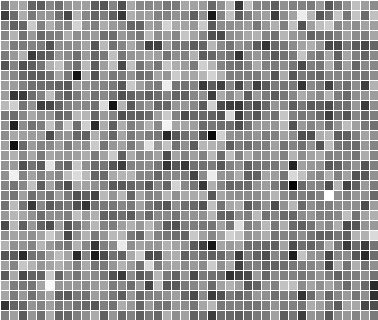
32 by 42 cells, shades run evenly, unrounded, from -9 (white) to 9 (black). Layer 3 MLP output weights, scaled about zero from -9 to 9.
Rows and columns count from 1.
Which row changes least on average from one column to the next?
31
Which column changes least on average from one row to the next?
28
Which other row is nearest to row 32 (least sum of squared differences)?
30
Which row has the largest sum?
26
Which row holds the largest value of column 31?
2
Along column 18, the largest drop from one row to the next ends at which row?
6
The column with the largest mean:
11
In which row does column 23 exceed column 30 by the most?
19
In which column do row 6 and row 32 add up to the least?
13
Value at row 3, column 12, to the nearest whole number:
-3
